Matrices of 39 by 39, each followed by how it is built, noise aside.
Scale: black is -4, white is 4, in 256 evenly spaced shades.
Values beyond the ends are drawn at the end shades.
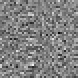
low rank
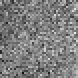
smooth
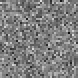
noise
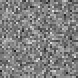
repeating rows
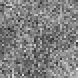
smooth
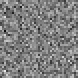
repeating rows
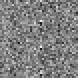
repeating rows
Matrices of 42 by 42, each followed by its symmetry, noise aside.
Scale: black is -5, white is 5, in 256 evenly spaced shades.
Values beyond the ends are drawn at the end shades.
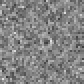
mirrored top to bottom.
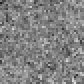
symmetric.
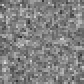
same after a half turn.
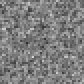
symmetric.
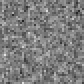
no symmetry.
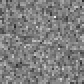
same after a half turn.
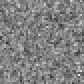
no symmetry.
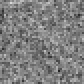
antisymmetric.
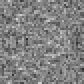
mirrored top to bottom.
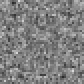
mirrored left to right.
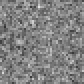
mirrored top to bottom.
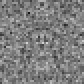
mirrored left to right.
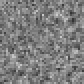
symmetric.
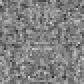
mirrored left to right.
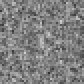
mirrored top to bottom.
